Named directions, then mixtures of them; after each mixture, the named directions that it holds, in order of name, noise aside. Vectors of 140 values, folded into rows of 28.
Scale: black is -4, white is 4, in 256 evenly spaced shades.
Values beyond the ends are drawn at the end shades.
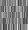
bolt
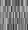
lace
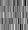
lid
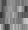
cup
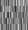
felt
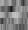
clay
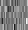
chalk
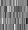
chalk.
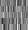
bolt, chalk, lid.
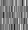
lid.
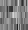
bolt, clay, lid.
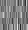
bolt, lid.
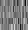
lid.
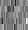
chalk.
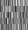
felt.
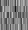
felt.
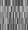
lace.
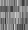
chalk, clay.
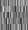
felt.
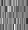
chalk.
